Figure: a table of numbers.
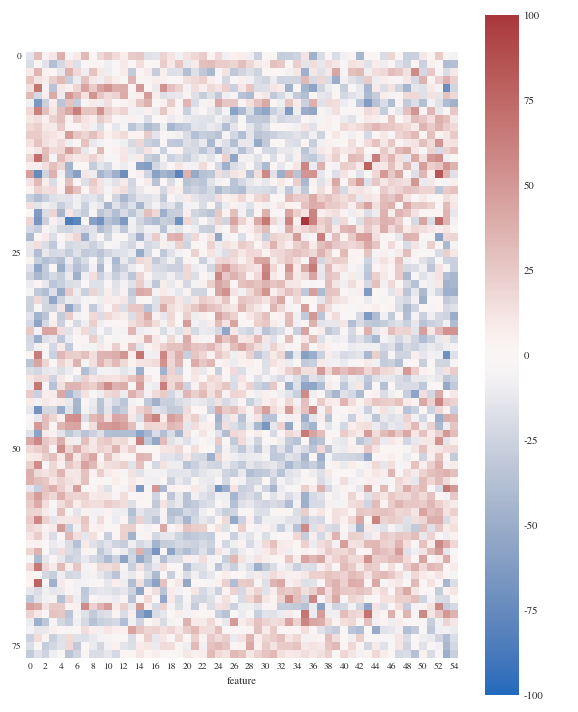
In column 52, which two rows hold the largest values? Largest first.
15, 21
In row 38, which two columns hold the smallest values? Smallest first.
53, 35
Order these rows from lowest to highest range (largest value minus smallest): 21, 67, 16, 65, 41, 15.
41, 16, 65, 67, 15, 21
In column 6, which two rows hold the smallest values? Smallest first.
21, 15
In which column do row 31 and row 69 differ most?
17
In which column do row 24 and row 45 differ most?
1
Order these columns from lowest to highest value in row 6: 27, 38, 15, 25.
27, 38, 25, 15
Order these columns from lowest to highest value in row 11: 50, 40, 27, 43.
27, 40, 43, 50
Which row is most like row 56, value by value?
57
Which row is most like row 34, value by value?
36
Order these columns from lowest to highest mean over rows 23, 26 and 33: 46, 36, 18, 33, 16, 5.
46, 16, 5, 18, 33, 36
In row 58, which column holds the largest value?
50
